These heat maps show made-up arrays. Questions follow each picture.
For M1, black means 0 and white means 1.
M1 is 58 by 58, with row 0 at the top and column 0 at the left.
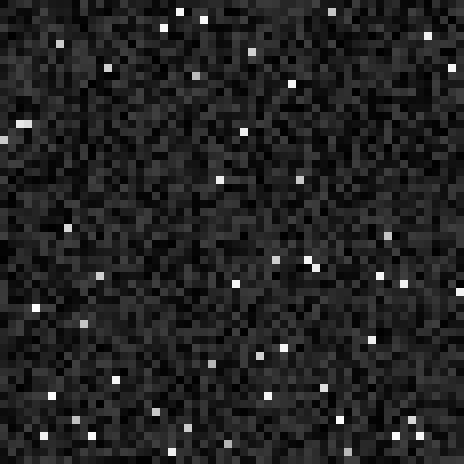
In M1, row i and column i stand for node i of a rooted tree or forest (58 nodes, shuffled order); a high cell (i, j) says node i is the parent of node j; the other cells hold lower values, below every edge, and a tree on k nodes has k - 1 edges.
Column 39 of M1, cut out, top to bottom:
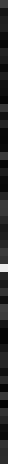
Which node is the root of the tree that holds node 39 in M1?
54
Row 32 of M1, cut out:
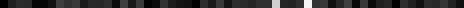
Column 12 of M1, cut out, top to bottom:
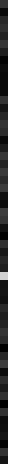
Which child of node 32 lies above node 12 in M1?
34
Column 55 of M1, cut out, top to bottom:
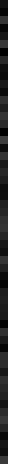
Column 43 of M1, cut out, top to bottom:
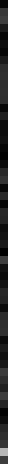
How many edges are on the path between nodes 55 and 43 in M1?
4
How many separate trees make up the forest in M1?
9
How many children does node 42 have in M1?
1
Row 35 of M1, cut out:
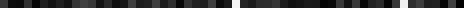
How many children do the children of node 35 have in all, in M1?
1
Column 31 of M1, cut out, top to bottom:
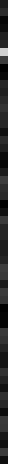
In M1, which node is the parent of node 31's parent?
49
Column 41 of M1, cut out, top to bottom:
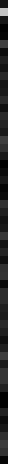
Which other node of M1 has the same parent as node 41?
22
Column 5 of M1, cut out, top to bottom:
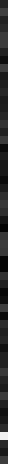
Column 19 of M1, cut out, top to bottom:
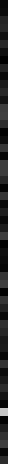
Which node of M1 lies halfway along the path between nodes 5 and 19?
52
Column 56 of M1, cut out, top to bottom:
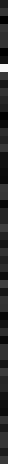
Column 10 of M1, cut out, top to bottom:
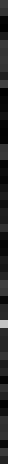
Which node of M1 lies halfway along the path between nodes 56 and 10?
29
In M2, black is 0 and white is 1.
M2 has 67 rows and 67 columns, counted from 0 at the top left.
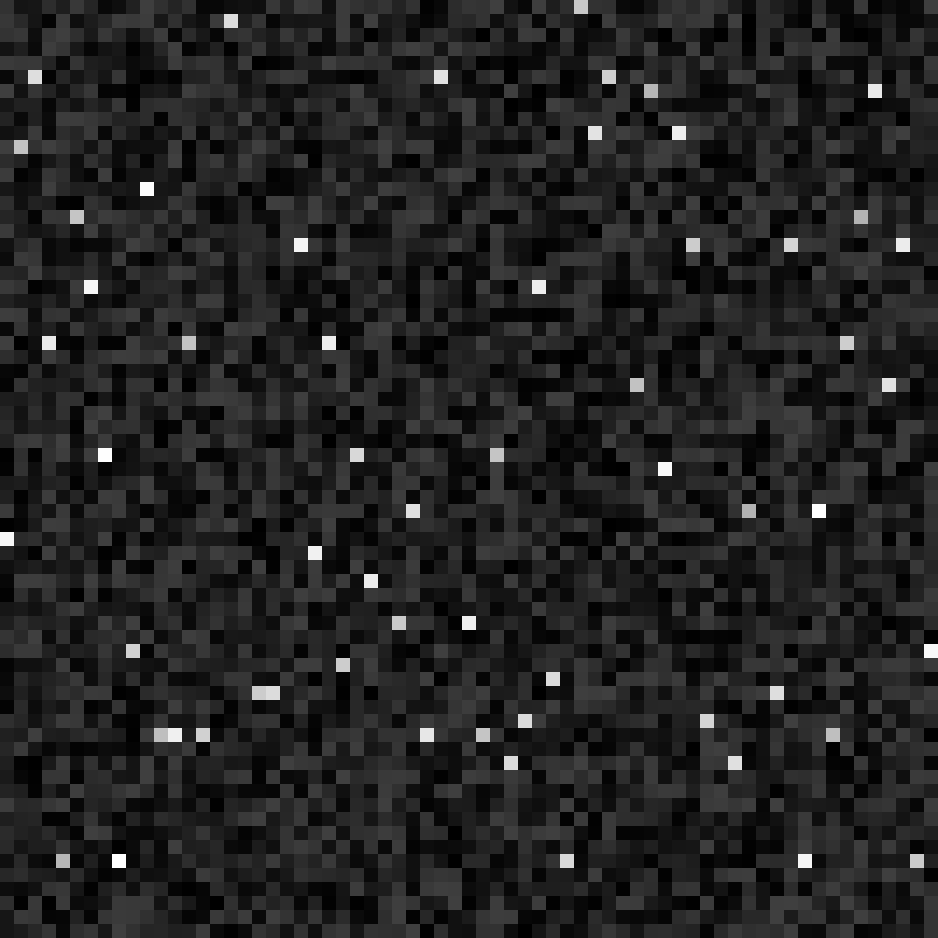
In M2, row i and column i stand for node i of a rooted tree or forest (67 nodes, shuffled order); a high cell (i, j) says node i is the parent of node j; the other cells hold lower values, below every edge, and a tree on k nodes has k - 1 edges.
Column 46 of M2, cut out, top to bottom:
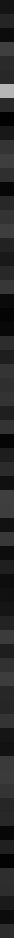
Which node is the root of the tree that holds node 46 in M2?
20
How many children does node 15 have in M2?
2
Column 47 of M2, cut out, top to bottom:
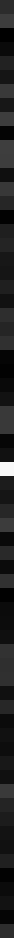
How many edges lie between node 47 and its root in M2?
2
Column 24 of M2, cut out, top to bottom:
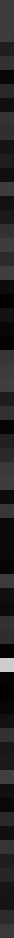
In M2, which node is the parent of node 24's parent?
33
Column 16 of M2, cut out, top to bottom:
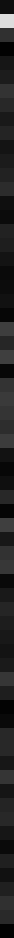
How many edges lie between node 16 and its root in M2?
7
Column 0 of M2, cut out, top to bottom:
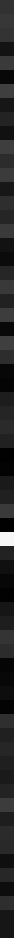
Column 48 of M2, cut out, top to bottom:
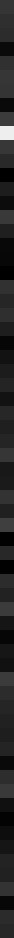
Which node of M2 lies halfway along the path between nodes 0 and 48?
6
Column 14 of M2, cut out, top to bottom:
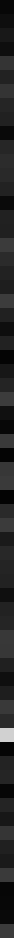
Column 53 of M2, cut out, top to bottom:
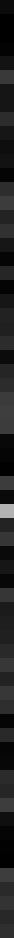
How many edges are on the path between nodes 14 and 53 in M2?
4
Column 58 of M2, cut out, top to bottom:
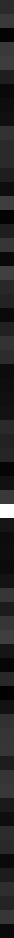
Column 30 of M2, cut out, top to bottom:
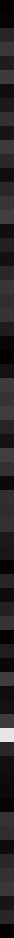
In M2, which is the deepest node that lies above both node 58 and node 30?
54
